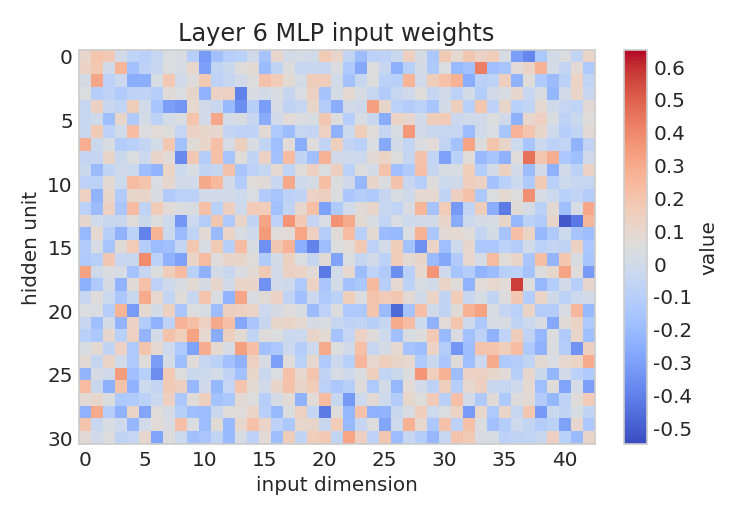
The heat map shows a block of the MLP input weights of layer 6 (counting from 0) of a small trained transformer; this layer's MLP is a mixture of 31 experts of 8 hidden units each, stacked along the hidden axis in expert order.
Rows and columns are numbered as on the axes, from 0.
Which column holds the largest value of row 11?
37
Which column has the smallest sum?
40
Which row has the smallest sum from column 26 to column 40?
15
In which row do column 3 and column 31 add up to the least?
12
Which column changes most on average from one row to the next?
20
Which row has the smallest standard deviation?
3
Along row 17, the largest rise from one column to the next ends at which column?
21
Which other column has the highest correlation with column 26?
11
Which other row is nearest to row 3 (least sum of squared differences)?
9
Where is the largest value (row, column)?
18, 36
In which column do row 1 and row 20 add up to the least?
26
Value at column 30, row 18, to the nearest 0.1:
0.1
